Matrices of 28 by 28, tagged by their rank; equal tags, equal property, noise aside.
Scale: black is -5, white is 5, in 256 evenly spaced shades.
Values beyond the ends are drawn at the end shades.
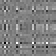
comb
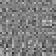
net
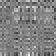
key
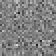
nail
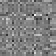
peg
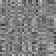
net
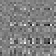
key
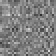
peg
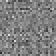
nail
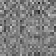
net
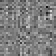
net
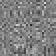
net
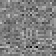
net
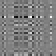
comb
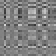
comb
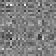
peg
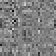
net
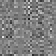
net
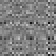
peg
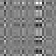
comb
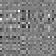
key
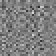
net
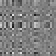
comb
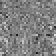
nail
